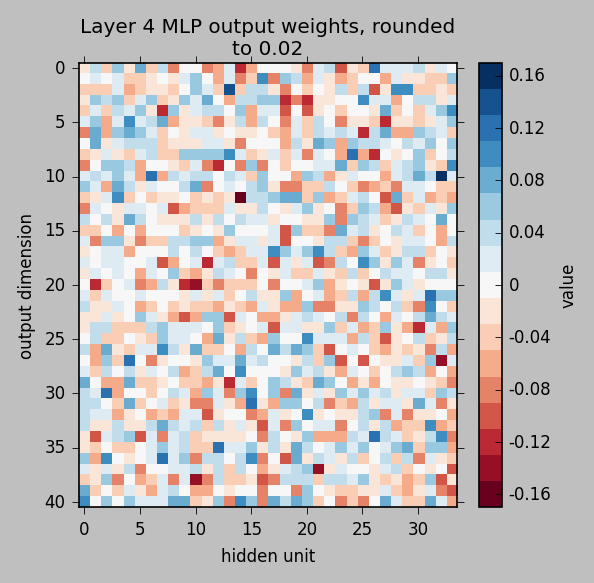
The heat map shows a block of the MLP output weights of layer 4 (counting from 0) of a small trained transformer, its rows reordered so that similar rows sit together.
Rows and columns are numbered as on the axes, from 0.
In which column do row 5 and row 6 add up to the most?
4
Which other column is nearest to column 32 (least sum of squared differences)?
6
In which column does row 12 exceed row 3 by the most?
18
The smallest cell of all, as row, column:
12, 14
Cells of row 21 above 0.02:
8
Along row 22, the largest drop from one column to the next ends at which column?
21
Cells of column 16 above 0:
15
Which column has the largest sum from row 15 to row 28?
20
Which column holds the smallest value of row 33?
16
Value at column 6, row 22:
-0.04
